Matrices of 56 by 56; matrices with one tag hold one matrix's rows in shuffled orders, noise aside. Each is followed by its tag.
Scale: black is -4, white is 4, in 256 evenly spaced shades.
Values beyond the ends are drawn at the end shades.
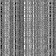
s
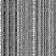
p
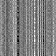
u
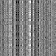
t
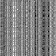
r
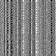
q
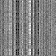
t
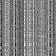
s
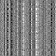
q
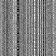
u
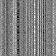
u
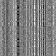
u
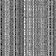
s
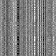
u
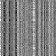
p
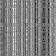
r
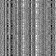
q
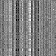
t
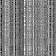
s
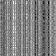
r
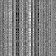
t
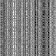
r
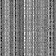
s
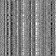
q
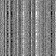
q
